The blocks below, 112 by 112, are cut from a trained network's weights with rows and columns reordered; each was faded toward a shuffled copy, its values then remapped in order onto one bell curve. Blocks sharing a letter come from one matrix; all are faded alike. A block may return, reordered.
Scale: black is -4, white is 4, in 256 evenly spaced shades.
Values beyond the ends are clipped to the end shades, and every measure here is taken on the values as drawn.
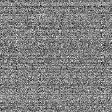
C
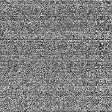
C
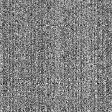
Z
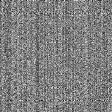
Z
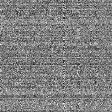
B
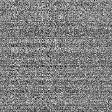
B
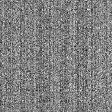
Z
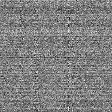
B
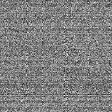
C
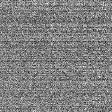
B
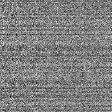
B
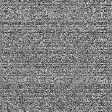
B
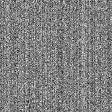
Z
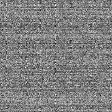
C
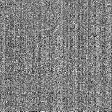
Z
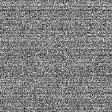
C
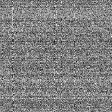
C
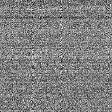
C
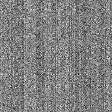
Z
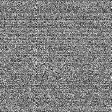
C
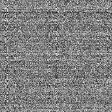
C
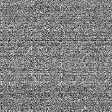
C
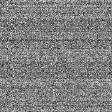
C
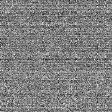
C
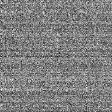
C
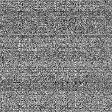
B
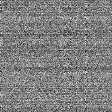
B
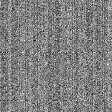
Z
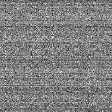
C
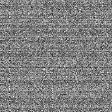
B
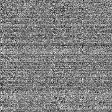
B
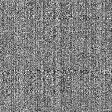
Z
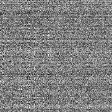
B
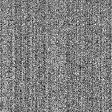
Z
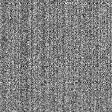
Z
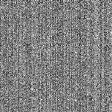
Z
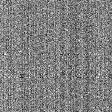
Z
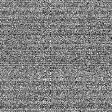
B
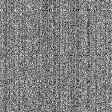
Z
